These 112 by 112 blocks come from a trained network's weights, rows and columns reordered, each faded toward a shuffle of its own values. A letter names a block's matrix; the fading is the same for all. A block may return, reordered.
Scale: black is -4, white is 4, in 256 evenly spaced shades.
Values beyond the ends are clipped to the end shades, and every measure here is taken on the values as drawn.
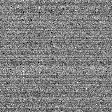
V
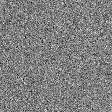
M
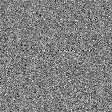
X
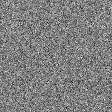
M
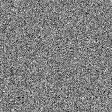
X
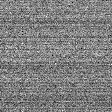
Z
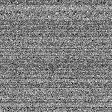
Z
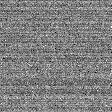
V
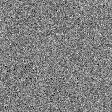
X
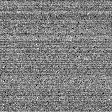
Z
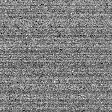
Z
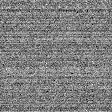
Z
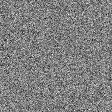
M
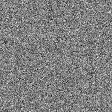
M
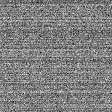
Z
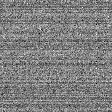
Z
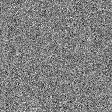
M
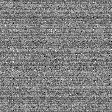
V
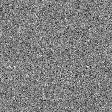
X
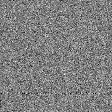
X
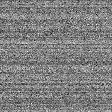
Z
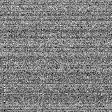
Z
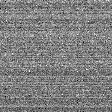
V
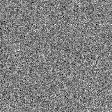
X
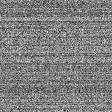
V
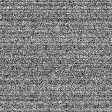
Z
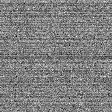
Z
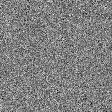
M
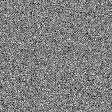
X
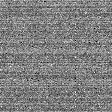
V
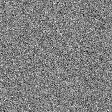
M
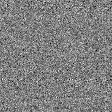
X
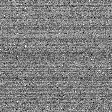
V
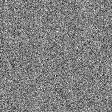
M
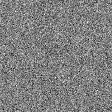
M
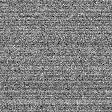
Z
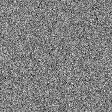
M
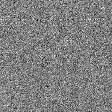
X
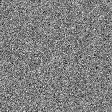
M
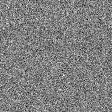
M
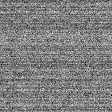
Z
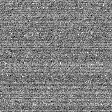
V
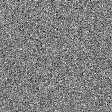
X
